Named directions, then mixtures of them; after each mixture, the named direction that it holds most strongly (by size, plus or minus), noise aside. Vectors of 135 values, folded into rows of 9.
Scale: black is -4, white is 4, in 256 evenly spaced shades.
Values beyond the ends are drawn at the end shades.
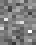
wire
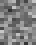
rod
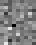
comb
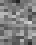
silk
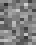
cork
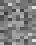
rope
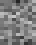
silk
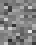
wire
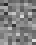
comb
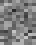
cork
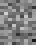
rope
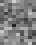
silk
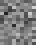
rope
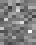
wire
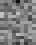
silk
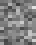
rope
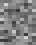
cork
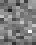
wire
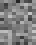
cork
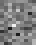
comb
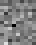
comb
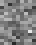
rope
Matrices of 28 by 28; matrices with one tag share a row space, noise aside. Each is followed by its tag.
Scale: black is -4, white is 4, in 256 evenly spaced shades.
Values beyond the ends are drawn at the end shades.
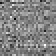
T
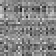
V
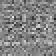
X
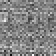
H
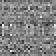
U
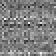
U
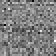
H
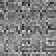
V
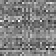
V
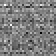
H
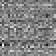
U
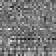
T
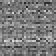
X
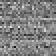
T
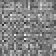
U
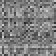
U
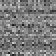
T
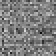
U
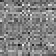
V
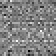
H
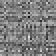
V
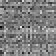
V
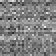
T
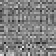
V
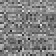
V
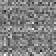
H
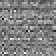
U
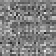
T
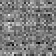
X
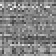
T
